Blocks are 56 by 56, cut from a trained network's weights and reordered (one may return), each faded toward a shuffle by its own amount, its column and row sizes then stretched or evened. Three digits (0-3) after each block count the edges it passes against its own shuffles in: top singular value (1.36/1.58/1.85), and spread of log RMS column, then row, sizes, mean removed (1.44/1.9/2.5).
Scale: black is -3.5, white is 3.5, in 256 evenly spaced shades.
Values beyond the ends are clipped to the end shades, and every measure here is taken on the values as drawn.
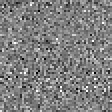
1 0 2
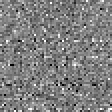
1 0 2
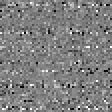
0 1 3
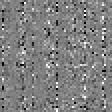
0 3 1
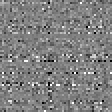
1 1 3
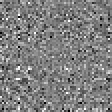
2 2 2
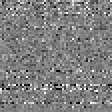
1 0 3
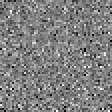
0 0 2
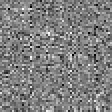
3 2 1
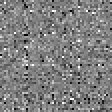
1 2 2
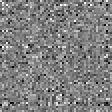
1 1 2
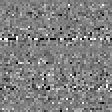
2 0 3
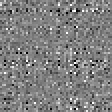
2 2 3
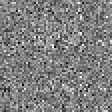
2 0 1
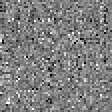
0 2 1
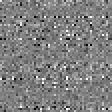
2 2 3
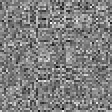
3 1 1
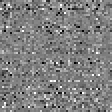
0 1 3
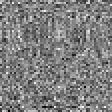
3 0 2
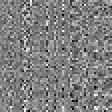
3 3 1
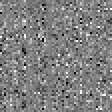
0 3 1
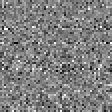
2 0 2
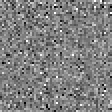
0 1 1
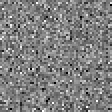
1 1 1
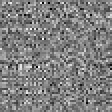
3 0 3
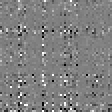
1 3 3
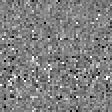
0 2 2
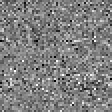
0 0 2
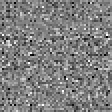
1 1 2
